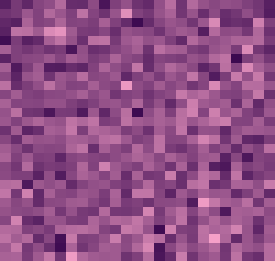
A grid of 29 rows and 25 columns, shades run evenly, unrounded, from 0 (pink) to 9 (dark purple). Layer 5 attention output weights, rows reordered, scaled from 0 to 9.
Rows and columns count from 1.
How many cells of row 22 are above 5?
12
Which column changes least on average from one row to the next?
9
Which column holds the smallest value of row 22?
3
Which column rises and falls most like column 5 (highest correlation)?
6
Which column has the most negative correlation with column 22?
15
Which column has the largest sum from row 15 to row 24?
21
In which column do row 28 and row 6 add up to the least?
23
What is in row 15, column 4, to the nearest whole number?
7
